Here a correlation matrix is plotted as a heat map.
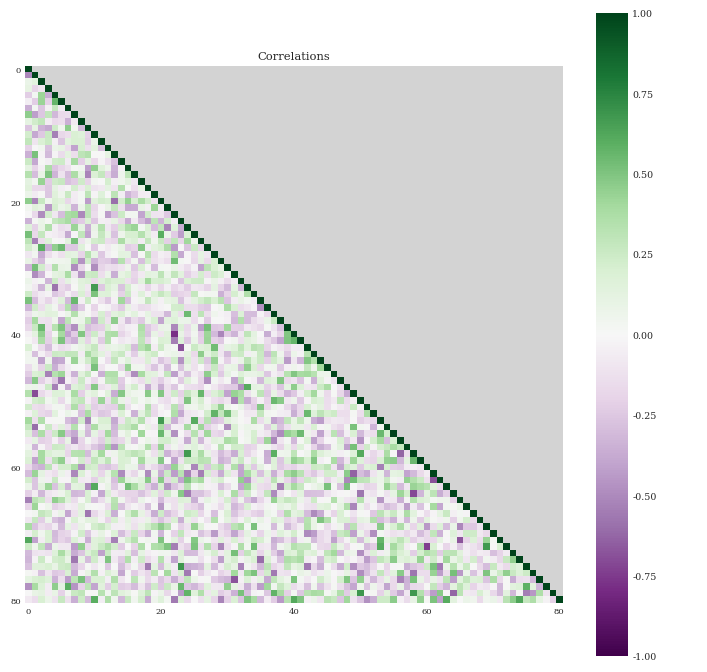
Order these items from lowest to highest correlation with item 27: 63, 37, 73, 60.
60, 37, 63, 73
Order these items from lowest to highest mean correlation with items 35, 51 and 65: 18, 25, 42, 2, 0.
25, 2, 0, 42, 18
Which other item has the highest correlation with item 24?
58
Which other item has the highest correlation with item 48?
33
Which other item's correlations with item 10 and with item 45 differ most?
30
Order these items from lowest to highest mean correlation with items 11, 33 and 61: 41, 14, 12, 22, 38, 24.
14, 22, 24, 38, 12, 41
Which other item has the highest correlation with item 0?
71
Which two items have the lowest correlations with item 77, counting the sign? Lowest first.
31, 56
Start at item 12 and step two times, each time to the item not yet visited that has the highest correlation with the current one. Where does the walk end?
80
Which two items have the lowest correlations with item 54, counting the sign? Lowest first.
1, 30
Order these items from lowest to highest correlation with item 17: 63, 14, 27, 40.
14, 63, 40, 27
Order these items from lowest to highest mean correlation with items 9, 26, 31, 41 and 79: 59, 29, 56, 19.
56, 29, 19, 59
